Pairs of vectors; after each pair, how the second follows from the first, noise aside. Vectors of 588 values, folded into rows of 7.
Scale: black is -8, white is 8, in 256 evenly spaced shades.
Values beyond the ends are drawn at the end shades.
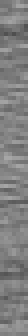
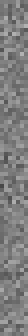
sign-scrambled.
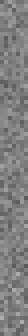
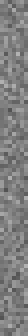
negated.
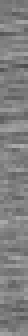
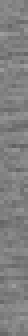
negated, shrunk.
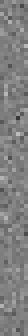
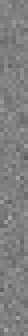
reversed, negated, shrunk.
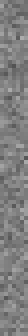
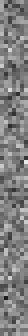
scaled up.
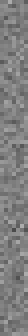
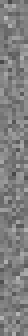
sign-scrambled.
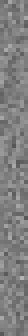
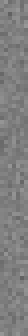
negated, shrunk.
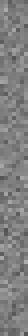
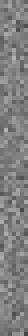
sign-scrambled.
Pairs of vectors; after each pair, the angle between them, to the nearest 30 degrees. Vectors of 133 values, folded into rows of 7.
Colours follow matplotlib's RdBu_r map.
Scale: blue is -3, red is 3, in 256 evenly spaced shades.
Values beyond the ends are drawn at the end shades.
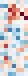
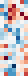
30 degrees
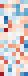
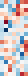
150 degrees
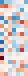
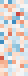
30 degrees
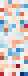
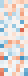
60 degrees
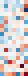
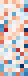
150 degrees
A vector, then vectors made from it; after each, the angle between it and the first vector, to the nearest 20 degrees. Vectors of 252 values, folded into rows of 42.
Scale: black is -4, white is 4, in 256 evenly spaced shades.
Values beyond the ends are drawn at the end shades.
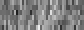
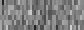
100 degrees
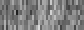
20 degrees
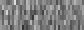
100 degrees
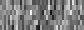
140 degrees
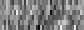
160 degrees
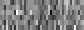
140 degrees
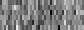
120 degrees
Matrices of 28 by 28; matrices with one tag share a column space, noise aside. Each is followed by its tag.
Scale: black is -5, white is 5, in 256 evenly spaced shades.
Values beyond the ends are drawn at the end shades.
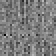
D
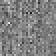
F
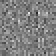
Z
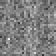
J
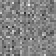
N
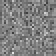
Z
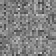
N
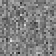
J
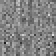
D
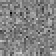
Z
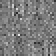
D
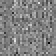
J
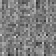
D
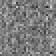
J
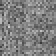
N
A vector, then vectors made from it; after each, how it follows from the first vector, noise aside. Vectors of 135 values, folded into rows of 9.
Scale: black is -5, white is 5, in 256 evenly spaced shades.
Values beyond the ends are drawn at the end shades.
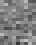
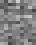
reversed, negated.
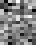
reversed, negated, scaled up.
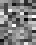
wrapped around, scaled up.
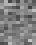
reversed.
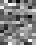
reversed, scaled up.
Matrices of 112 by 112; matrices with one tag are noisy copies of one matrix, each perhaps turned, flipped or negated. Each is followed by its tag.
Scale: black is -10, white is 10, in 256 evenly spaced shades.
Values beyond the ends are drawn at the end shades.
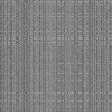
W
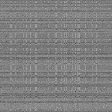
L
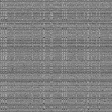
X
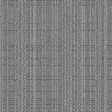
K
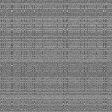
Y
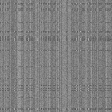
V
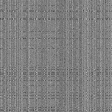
W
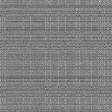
K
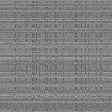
L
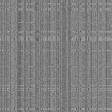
V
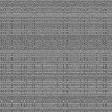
Y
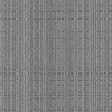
W
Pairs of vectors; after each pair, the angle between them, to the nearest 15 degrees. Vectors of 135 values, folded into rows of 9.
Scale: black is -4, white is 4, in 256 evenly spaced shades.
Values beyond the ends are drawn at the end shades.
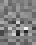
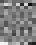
105 degrees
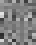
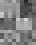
60 degrees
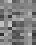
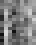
60 degrees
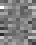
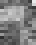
120 degrees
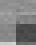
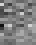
105 degrees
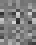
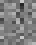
135 degrees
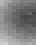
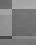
90 degrees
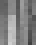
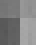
105 degrees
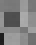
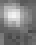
120 degrees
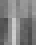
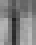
165 degrees
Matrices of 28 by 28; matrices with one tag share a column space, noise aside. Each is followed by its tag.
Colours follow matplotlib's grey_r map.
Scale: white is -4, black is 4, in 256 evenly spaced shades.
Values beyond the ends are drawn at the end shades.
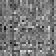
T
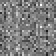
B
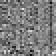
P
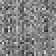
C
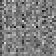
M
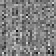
P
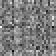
T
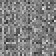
C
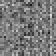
B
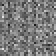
B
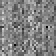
T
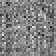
M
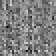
T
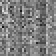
M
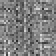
C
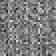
C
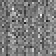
M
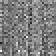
P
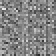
C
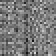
C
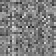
M
